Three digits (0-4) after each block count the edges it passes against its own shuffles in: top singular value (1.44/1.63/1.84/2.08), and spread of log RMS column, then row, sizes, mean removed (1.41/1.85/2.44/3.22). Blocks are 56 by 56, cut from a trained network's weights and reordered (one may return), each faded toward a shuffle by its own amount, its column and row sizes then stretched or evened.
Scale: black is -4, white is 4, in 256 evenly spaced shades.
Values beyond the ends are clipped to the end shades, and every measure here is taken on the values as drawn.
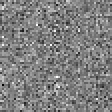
1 2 0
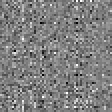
0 3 2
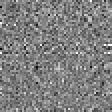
3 1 2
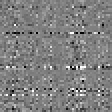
4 3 3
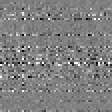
2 1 4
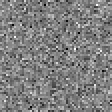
1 0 0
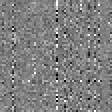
4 3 0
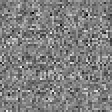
3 0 2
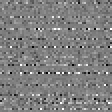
1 0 4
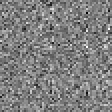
2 1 0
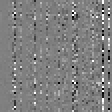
3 4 0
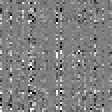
1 4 3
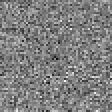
2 0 1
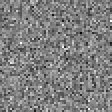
0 1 0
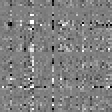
2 3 3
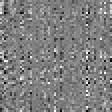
4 4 2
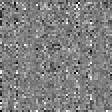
0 3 2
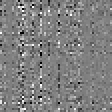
0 4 2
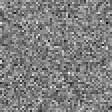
1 0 0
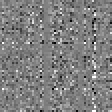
2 4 2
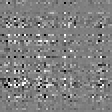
1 3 4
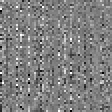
2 4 1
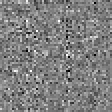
1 2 2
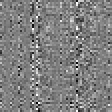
4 4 0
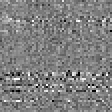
4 0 3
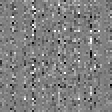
0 4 1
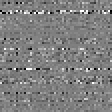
1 0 4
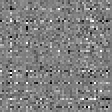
2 3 3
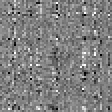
4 3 1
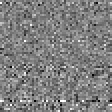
3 0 2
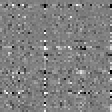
4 2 3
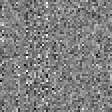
0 3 0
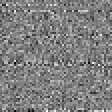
3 0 3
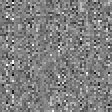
1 3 0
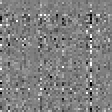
3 3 2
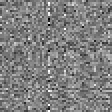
3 2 0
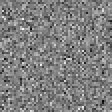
1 2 0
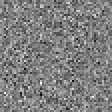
1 2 0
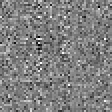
1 3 1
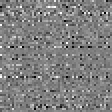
0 1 4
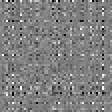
4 3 3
